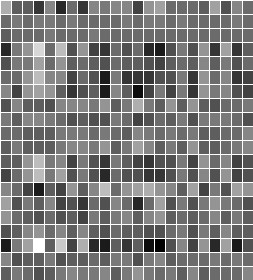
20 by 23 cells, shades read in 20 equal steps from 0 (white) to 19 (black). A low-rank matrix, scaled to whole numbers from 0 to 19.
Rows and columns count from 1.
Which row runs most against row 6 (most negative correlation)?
14
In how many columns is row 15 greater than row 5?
10
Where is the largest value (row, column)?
18, 15
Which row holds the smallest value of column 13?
8
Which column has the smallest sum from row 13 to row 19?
4
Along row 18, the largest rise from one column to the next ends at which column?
5
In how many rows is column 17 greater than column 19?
7
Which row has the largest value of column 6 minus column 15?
1
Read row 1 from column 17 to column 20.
11 11 12 7
